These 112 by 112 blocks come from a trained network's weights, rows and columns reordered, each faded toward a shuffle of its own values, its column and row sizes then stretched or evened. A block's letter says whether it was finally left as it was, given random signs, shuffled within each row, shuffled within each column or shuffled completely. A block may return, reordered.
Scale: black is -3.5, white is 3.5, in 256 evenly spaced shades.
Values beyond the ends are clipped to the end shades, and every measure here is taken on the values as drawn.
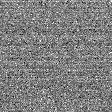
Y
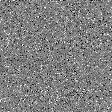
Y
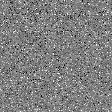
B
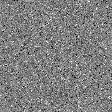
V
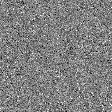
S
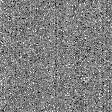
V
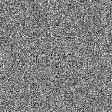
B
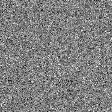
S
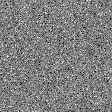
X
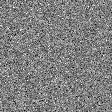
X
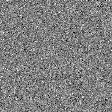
S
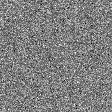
X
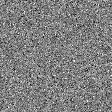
Y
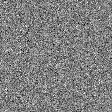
V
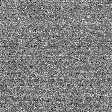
Y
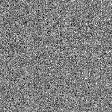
B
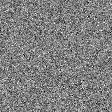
Y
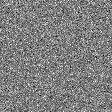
X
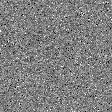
X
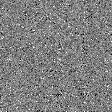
S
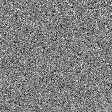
Y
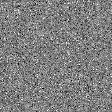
S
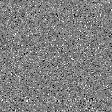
B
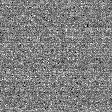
Y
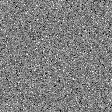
X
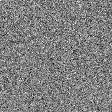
X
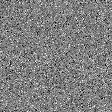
S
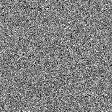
S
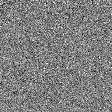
Y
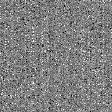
B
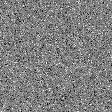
X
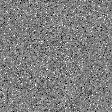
V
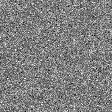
V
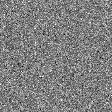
V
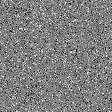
V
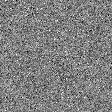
Y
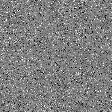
S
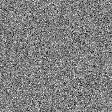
Y
